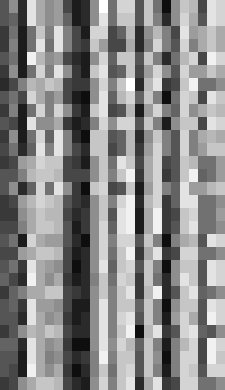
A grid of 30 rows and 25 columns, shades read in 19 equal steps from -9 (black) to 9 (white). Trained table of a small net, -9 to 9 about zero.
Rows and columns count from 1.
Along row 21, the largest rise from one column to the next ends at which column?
4
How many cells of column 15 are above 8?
1
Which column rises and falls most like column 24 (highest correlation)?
25
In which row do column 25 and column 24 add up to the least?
26
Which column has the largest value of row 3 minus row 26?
24
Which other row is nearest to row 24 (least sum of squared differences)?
21
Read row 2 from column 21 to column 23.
6 3 -3
